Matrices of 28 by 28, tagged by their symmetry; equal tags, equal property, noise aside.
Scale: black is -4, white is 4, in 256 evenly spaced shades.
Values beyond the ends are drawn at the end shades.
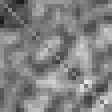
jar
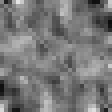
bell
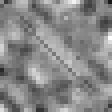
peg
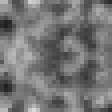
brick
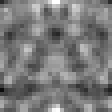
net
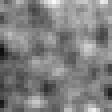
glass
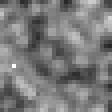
peg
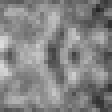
brick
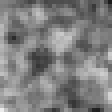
glass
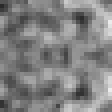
brick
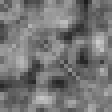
jar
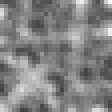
peg
